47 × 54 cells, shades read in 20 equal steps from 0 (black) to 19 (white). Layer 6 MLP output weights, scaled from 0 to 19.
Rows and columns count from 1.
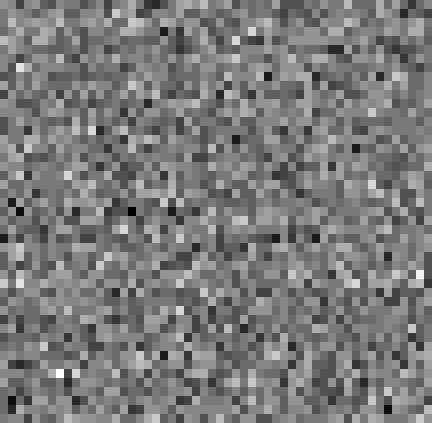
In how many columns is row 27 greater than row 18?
18
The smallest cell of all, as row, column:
24, 17
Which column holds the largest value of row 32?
3
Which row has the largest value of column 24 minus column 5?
22
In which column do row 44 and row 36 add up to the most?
49
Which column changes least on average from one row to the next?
36
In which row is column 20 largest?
47
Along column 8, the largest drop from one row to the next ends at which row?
43
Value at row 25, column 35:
10
